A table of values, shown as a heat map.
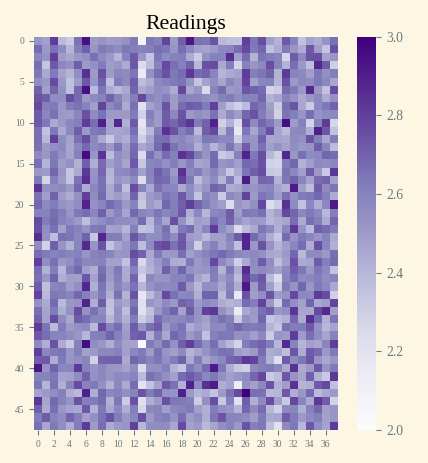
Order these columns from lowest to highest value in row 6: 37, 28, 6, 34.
28, 37, 34, 6
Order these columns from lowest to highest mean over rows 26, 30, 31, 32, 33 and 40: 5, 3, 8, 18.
3, 18, 8, 5
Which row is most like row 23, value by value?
27
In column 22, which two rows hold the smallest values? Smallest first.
43, 13
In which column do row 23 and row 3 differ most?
37
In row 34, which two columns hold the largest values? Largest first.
34, 2
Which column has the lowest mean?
13
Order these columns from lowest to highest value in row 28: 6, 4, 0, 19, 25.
25, 6, 19, 4, 0
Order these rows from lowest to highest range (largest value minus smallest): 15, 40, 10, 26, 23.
26, 15, 23, 40, 10
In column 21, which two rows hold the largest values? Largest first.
42, 33
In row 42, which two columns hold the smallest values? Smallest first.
25, 13
